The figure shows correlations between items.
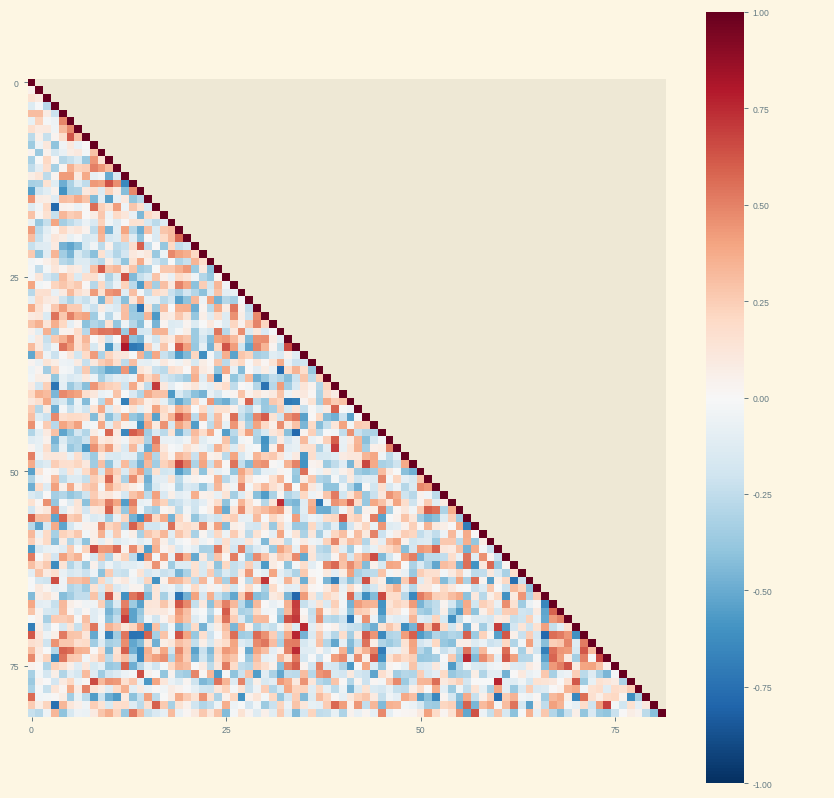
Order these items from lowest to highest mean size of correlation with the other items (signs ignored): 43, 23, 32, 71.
23, 32, 43, 71
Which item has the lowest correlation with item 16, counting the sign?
3
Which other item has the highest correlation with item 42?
39
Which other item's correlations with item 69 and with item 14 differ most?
34
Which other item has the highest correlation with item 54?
32
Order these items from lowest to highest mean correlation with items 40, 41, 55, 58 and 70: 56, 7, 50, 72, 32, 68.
68, 72, 7, 56, 50, 32
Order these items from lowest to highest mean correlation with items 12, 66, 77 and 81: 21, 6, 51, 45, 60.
6, 21, 45, 51, 60
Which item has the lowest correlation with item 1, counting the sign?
57
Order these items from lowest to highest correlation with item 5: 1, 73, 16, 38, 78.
38, 16, 1, 78, 73
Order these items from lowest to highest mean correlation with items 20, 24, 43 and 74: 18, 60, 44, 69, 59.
59, 60, 18, 69, 44
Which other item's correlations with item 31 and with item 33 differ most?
41
